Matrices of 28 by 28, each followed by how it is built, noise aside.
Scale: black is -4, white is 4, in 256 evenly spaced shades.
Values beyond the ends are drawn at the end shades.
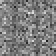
repeating rows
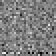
uneven rows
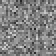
repeating rows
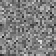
noise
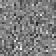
low rank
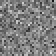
noise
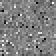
sparse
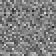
repeating columns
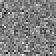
low rank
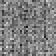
blocks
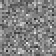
repeating rows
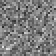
noise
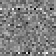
uneven rows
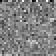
uneven rows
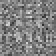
blocks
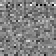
uneven rows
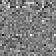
uneven rows
